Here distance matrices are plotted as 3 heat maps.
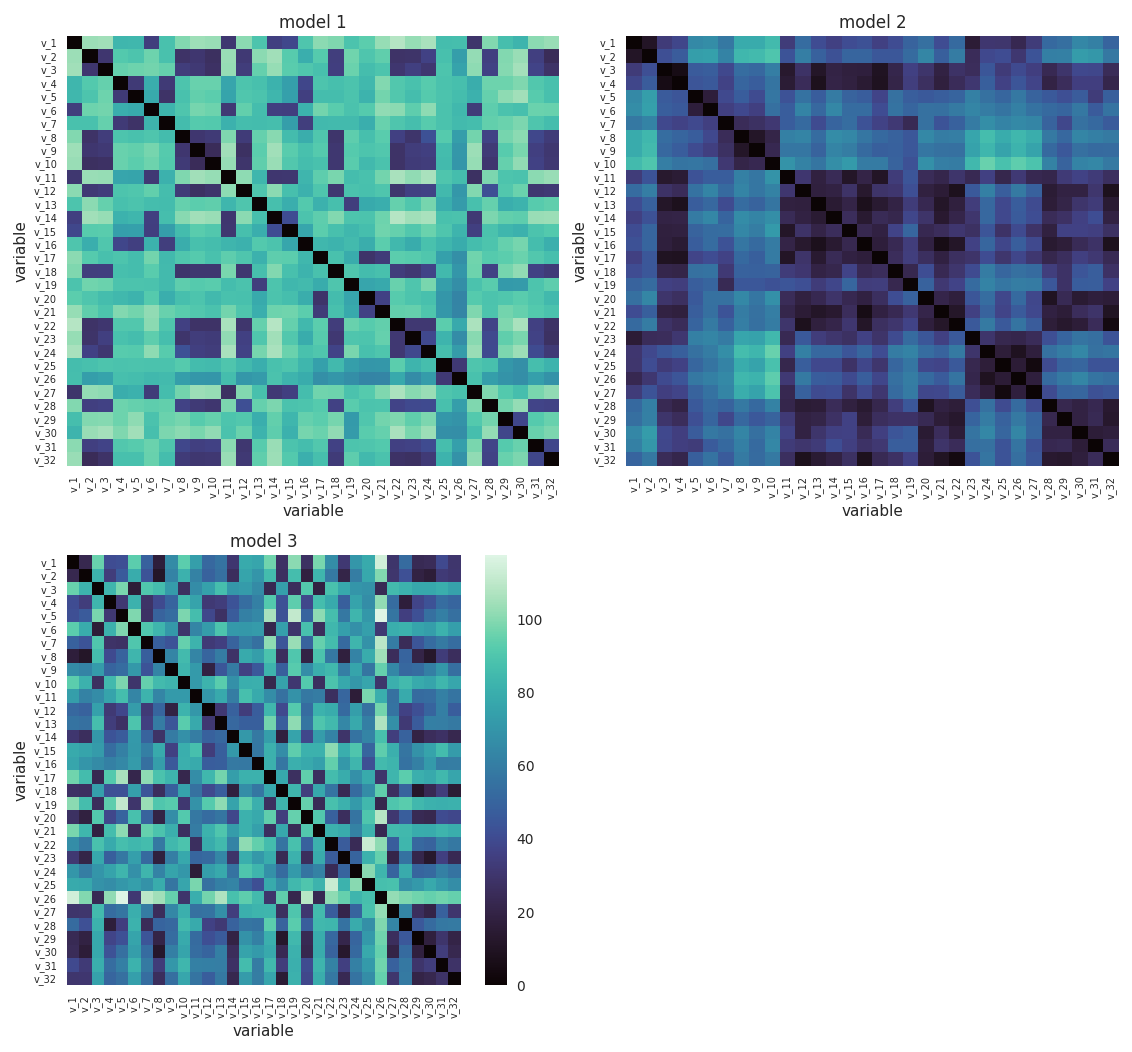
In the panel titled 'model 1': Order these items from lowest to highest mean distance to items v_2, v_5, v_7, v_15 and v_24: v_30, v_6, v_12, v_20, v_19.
v_12, v_6, v_20, v_19, v_30
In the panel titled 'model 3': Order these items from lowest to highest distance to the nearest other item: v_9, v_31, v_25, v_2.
v_2, v_9, v_31, v_25
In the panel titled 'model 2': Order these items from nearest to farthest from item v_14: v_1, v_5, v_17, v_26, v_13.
v_13, v_17, v_1, v_26, v_5
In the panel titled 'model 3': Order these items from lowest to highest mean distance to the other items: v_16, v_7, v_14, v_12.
v_14, v_12, v_7, v_16
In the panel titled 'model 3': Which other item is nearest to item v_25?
v_16
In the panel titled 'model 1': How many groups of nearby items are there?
7
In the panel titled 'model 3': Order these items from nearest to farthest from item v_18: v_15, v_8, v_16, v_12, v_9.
v_8, v_12, v_9, v_16, v_15
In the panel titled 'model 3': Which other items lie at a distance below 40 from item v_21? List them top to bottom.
v_3, v_6, v_10, v_17, v_19, v_26
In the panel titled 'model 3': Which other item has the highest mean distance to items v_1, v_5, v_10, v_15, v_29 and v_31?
v_26
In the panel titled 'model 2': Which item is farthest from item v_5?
v_2
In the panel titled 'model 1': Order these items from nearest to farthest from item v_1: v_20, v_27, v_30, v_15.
v_27, v_15, v_30, v_20
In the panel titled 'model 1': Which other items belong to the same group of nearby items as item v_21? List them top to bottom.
v_17, v_20
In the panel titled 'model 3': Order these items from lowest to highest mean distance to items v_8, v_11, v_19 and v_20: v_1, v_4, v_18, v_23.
v_23, v_18, v_1, v_4
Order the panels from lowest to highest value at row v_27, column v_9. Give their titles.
model 3, model 2, model 1
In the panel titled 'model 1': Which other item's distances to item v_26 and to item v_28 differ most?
v_25
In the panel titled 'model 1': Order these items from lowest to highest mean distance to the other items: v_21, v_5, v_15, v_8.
v_8, v_15, v_5, v_21
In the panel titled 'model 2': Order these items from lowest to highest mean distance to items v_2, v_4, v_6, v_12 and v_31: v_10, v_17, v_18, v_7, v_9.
v_17, v_18, v_7, v_9, v_10
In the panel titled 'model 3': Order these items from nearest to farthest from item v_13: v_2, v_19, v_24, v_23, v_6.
v_2, v_23, v_24, v_6, v_19
